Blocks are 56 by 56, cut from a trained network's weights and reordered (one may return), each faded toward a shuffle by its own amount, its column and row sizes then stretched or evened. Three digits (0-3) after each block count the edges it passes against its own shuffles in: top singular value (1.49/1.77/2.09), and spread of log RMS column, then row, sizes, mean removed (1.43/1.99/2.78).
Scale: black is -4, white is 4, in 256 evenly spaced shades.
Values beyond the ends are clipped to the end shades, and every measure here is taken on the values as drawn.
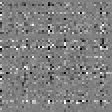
2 2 3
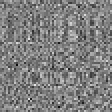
3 1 1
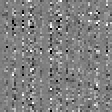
1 3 1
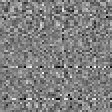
3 1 2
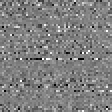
1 0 3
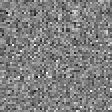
2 0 1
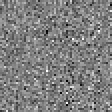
1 2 0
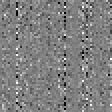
0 3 0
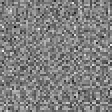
3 0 0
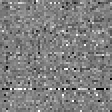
2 1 2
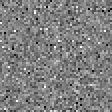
0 0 0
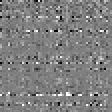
0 2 3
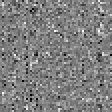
0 2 1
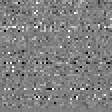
0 1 3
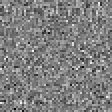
1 0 1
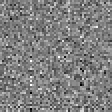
1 1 1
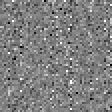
0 2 0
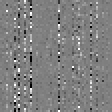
1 3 0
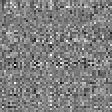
3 1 2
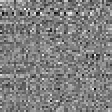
3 0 2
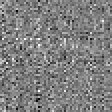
2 2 1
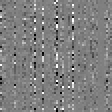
2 3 0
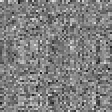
3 1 1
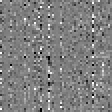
1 3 0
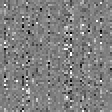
0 3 0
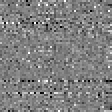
1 0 2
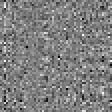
1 2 0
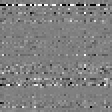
3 0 3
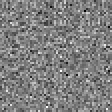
2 1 0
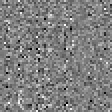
1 2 0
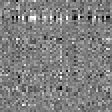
3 2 2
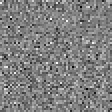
1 0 1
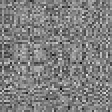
3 1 1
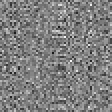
3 2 0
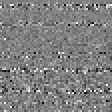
0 0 3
